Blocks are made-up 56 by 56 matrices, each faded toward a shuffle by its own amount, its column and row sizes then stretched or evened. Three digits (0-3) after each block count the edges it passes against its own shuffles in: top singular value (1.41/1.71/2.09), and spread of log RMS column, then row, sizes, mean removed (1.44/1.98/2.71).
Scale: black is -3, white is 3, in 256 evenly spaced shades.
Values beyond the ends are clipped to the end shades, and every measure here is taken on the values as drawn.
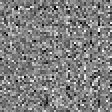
1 2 1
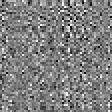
3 2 0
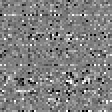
0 1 3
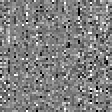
1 3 0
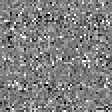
1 1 2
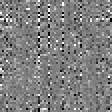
3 3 1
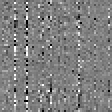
3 3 1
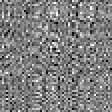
3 2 0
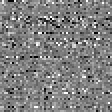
1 0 3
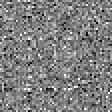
2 1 0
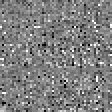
0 2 2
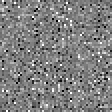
0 1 0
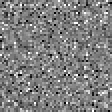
2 0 1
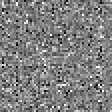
0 2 1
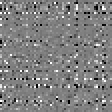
3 2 3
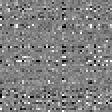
3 2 3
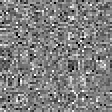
2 1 0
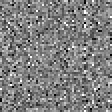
1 2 0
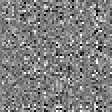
2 3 1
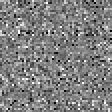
1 0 2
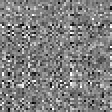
3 2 2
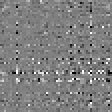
2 2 3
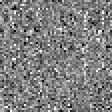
1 1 0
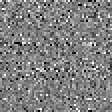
2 0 2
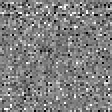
1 0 2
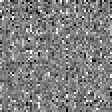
2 2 1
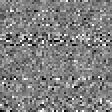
2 0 3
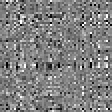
3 3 2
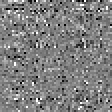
2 1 2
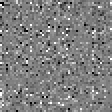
0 2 1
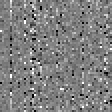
0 3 0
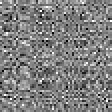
3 1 0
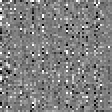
0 3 1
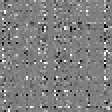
1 3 2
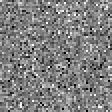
0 1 0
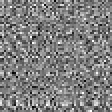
3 0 2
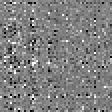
1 3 2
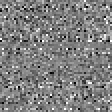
0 0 3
